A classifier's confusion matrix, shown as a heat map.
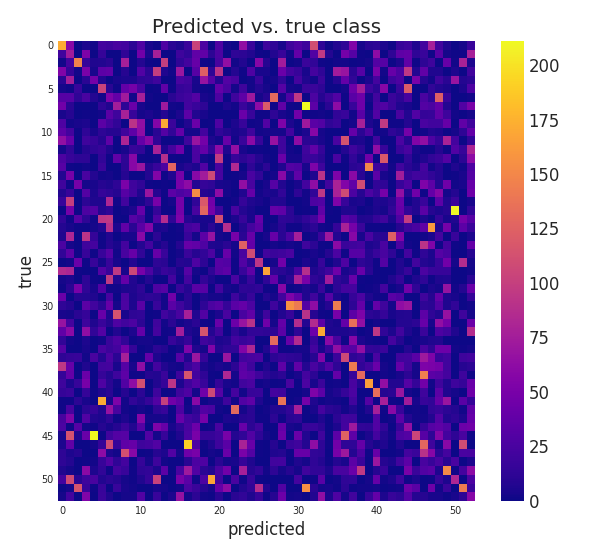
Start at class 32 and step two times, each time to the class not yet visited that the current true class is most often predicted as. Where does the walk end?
0
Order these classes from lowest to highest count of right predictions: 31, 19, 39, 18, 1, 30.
19, 1, 31, 18, 30, 39
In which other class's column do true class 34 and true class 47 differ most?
27
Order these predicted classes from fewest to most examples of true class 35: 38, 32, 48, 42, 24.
42, 32, 48, 38, 24
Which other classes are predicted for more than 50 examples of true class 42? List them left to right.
6, 22, 30, 40
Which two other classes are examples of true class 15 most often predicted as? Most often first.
19, 33
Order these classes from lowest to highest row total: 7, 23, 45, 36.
23, 36, 7, 45
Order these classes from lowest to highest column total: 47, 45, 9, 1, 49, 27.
45, 27, 9, 47, 49, 1
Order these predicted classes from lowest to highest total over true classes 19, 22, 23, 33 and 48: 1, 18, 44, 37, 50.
44, 37, 1, 50, 18
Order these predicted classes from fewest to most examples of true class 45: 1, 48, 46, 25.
25, 46, 48, 1
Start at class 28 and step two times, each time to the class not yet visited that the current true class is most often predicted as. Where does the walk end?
38
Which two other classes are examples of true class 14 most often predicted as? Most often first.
39, 22
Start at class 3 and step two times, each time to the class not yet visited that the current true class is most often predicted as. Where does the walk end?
1
